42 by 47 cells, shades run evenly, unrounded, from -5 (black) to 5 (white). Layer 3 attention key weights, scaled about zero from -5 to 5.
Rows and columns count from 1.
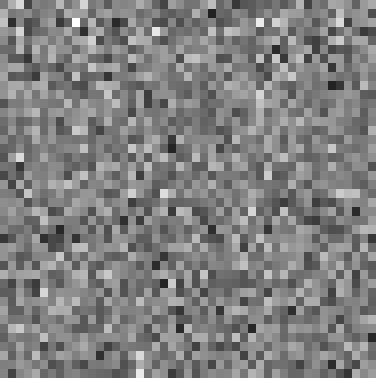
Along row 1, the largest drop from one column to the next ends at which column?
4
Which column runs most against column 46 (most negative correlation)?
7
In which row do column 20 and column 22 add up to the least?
30
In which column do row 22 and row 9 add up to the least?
14
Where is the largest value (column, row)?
10, 3
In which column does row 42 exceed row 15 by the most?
18
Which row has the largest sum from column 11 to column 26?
31
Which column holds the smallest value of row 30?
20
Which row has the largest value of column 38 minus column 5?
33
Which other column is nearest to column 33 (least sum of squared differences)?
35
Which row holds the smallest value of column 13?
40
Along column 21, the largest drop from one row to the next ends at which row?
32
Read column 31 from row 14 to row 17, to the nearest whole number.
-1 1 0 0
